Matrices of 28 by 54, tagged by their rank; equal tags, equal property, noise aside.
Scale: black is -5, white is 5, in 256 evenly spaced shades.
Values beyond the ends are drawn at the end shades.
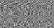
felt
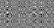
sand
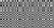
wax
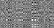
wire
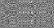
felt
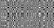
sand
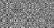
felt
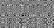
wire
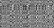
felt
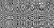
wire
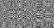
felt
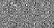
felt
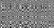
sand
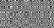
wire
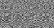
felt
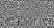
felt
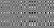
wax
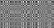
wax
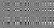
wax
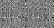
felt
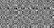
felt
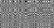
sand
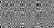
wire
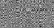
felt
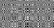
sand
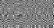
wire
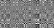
wire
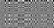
wax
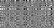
wire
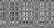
sand
